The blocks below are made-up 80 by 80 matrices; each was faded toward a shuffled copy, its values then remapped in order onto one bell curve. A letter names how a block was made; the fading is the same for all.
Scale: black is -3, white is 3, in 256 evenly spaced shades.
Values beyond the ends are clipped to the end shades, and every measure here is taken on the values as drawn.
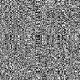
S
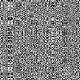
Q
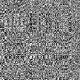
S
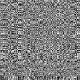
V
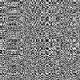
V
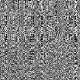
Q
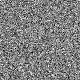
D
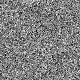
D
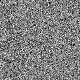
D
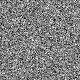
D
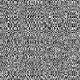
V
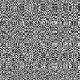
V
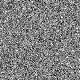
D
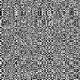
Q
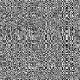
Q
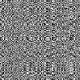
V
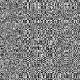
Q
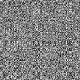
S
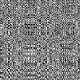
V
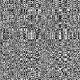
Q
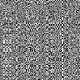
Q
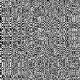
Q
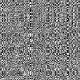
Q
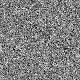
D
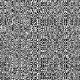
Q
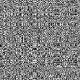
S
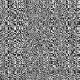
Q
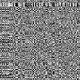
V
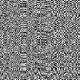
V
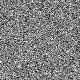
D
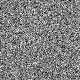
D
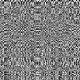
V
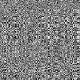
V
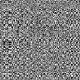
V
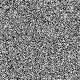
D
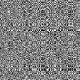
V
